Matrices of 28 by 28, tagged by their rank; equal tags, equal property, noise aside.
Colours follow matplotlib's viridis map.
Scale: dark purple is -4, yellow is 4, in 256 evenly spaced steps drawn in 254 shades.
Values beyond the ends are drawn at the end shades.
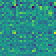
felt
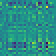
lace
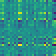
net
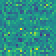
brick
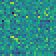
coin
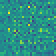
coin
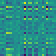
net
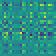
lace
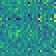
felt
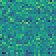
brick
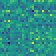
brick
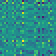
felt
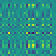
net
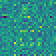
brick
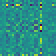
lace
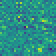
coin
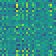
lace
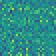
coin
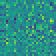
brick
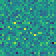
brick
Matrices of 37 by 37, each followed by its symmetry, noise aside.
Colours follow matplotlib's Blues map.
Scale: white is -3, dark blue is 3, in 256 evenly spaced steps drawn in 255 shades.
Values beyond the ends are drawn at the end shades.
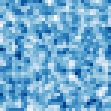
antisymmetric.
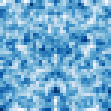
mirrored left to right.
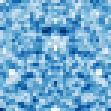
mirrored left to right.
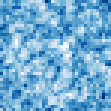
symmetric across the other diagonal.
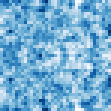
mirrored top to bottom.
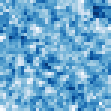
symmetric across the other diagonal.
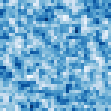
antisymmetric.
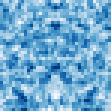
mirrored left to right.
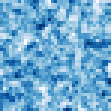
antisymmetric.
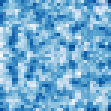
mirrored top to bottom.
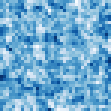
antisymmetric.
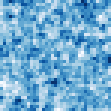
antisymmetric.
